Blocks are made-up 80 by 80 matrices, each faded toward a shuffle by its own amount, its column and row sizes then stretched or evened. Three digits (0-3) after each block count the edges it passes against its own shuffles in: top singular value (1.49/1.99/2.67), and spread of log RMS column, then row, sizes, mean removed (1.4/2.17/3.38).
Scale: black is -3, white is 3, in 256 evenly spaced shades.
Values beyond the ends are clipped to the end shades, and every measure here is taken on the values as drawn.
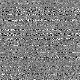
0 0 3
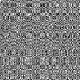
3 1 1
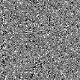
1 2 0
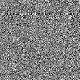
2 1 1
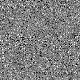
1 0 1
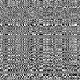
3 1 3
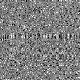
2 0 1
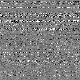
1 0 3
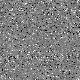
0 0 1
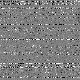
2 0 3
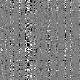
2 3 2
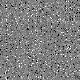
1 1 0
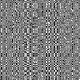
3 3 1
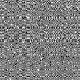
3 0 2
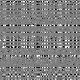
3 1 3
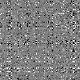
2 2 2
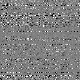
1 1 3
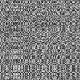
3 1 2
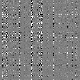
2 3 2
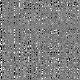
1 3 2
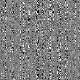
1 3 1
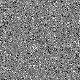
0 1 0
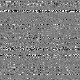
1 1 3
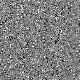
0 1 0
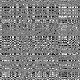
3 1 3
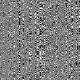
2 3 0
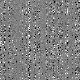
0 3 1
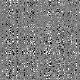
0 3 2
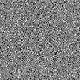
2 0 0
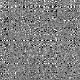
2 2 2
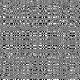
3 1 3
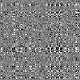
3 2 3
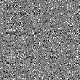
1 1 1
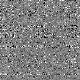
1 1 2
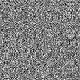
2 0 0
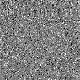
1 0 0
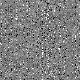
1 2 0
